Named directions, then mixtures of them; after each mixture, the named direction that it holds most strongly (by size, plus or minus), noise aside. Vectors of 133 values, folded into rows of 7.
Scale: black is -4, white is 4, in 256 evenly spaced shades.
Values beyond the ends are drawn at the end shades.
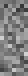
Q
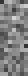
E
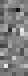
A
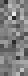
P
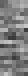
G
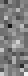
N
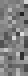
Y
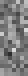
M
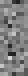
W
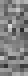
A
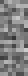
E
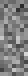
Q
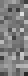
Y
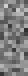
Q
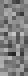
W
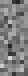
W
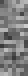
G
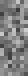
M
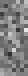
M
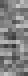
G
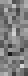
W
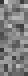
E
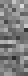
G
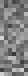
Q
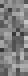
Y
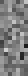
Y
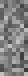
Q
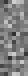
W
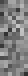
A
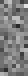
E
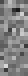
A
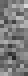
G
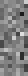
Y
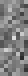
Y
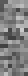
G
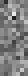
P
